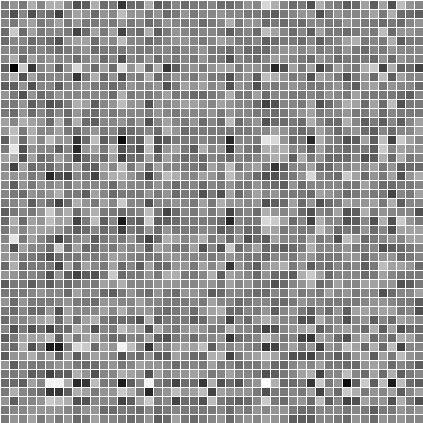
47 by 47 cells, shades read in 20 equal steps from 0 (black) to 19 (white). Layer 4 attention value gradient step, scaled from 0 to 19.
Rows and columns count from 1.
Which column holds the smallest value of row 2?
7
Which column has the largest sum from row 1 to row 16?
30
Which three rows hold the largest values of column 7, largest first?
43, 28, 45
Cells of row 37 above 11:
12
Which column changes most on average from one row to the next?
14
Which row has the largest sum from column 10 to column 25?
39
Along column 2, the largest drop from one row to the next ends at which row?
8
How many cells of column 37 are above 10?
8
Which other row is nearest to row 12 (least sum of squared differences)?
42
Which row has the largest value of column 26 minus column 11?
20
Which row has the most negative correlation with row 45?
44
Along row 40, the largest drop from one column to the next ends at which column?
26
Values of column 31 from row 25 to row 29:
15 12 12 8 10
